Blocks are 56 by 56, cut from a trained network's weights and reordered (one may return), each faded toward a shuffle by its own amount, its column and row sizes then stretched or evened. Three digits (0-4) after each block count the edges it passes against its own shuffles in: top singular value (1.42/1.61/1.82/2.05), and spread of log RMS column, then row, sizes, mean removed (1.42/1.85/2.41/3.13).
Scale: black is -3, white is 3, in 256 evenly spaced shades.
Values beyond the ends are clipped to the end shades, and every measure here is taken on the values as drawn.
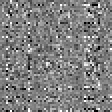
2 3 3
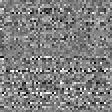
3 0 4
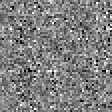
0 2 0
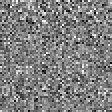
2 0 2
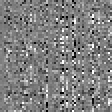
0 4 1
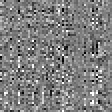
3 4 1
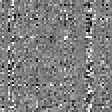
1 4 2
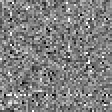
0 2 1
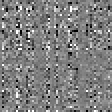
2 4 3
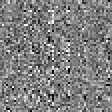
3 3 1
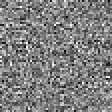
3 0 2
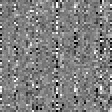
3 4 0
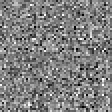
1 1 2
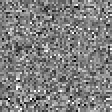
0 1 1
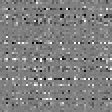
1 2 4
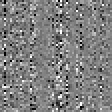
0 4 1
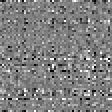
0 3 4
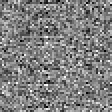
2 1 0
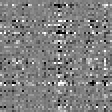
3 3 4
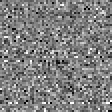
0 0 3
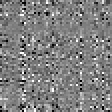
3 4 3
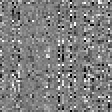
2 4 2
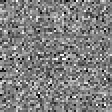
0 1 2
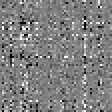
2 4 3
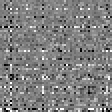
2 2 4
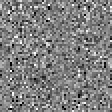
2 2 0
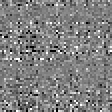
0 2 4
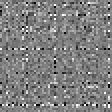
3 3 3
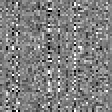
3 4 1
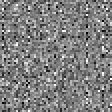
2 3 0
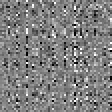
4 4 2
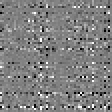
1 3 4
